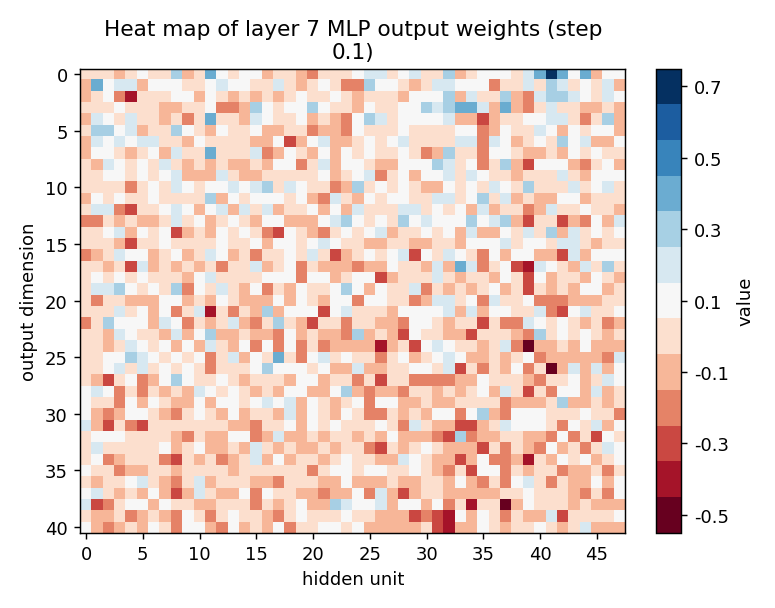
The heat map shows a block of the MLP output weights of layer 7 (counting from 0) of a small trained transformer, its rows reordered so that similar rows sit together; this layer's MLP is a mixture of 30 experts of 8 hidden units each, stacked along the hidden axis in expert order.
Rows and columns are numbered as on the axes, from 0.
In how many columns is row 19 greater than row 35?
24
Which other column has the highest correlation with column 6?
1
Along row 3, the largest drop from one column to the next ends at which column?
38
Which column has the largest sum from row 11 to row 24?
31
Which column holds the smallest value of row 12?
4
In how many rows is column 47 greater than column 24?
19
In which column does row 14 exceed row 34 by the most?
39
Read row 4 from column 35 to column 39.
-0.3 -0.1 0 0 0.1
